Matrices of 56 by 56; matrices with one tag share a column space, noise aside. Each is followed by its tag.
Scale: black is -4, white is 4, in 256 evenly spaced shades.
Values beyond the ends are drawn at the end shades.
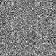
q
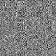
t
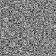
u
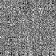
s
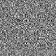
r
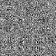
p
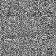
t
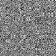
t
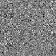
r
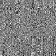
s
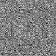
u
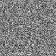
u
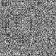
q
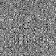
p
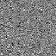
u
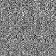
t
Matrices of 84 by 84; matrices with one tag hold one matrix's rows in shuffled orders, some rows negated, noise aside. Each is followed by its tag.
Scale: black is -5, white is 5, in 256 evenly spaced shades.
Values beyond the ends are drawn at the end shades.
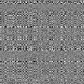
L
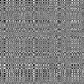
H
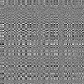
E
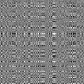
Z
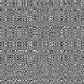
L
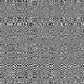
L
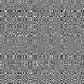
L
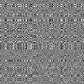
L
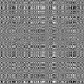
Z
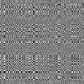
H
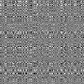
L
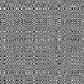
H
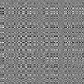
E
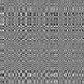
E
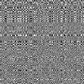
L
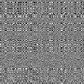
L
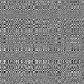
H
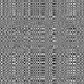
Z
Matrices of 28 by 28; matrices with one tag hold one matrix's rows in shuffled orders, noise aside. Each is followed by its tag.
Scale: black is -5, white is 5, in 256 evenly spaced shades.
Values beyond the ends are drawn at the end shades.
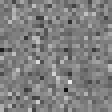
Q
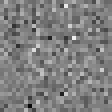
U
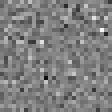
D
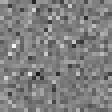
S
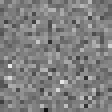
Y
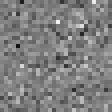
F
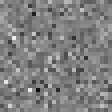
S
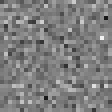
D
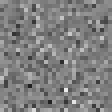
U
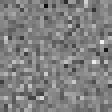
D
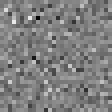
S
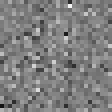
Q
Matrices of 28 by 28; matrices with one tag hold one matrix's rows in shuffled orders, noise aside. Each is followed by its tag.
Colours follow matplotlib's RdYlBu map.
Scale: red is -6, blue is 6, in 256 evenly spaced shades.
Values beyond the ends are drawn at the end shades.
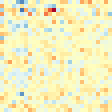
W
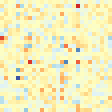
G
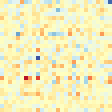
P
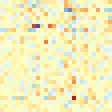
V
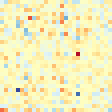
G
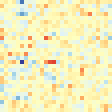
W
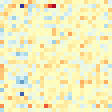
W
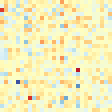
G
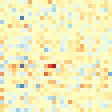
W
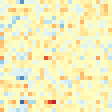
W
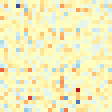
G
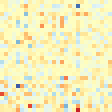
G
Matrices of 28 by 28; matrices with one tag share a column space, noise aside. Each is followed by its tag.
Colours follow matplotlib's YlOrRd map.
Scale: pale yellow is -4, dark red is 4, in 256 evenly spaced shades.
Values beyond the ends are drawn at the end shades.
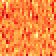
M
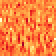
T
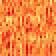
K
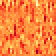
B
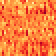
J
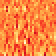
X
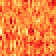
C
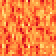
K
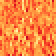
C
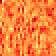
K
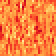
B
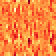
X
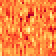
K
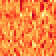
M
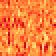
T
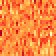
J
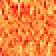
J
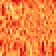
J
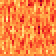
B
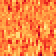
X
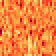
C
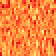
J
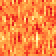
K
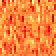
B
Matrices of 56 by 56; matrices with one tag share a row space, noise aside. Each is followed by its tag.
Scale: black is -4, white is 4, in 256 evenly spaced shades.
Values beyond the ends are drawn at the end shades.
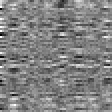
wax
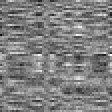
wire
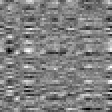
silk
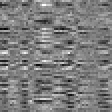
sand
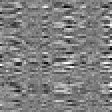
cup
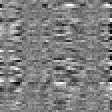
cup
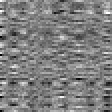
wax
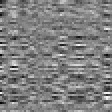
wax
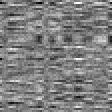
wire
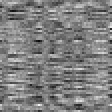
wire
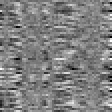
cup
